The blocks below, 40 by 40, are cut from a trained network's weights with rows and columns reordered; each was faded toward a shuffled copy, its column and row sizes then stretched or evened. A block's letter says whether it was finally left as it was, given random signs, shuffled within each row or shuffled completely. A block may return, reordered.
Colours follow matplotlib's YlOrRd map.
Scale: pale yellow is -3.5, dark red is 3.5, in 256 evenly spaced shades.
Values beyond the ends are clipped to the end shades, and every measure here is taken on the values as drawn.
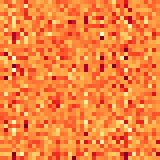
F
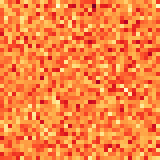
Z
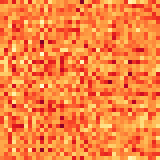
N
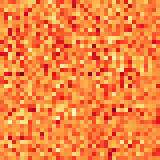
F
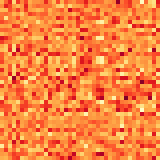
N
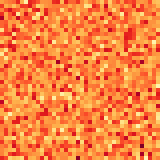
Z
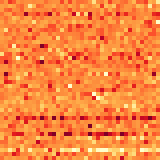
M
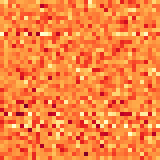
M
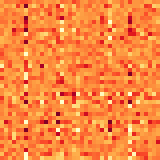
F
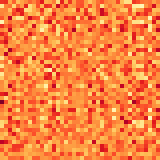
N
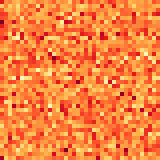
M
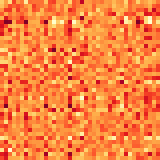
N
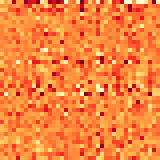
F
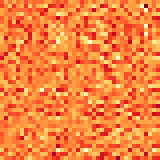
N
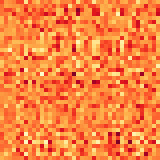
N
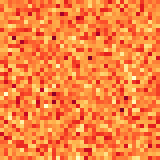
Z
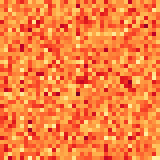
F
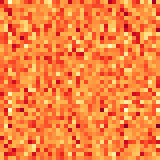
N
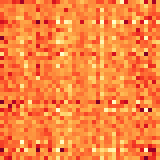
N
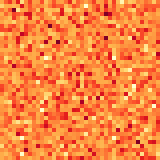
Z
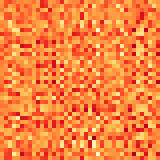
N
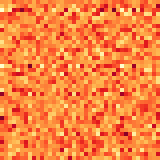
N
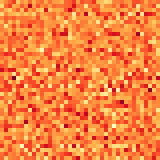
M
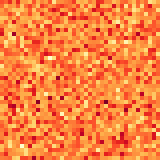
Z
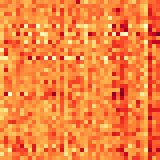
N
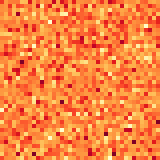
Z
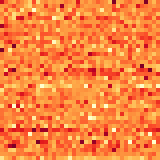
M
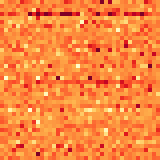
M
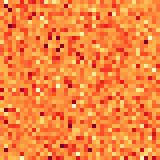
Z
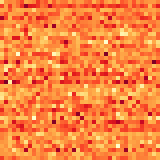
M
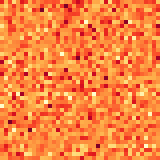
M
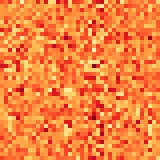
F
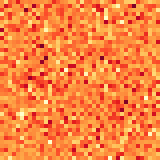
Z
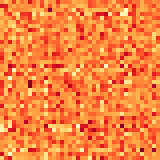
F
